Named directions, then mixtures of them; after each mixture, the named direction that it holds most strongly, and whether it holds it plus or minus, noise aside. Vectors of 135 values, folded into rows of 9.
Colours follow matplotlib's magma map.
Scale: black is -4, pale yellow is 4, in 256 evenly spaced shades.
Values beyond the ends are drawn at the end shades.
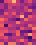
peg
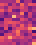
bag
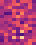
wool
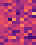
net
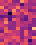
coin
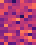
peg, minus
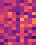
net, plus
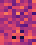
wool, minus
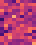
bag, plus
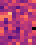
coin, minus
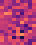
wool, minus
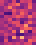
wool, plus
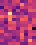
coin, minus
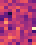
coin, plus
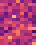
bag, plus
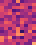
wool, minus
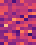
peg, minus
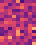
bag, plus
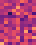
coin, plus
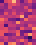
peg, plus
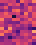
bag, minus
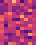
peg, plus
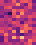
wool, plus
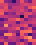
peg, minus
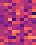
net, minus
